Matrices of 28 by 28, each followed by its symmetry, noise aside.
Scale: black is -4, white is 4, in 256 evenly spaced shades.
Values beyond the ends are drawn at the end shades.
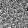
antisymmetric.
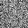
no symmetry.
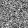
antisymmetric.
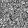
no symmetry.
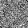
symmetric across the other diagonal.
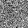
no symmetry.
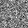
symmetric across the other diagonal.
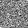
same after a half turn.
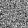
antisymmetric.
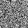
no symmetry.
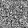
symmetric across the other diagonal.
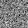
no symmetry.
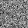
no symmetry.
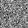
no symmetry.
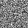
antisymmetric.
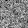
symmetric across the other diagonal.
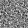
same after a half turn.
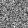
same after a half turn.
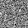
antisymmetric.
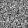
same after a half turn.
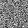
no symmetry.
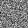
no symmetry.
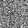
no symmetry.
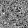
symmetric across the other diagonal.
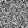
same after a half turn.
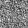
antisymmetric.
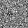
antisymmetric.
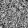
symmetric across the other diagonal.
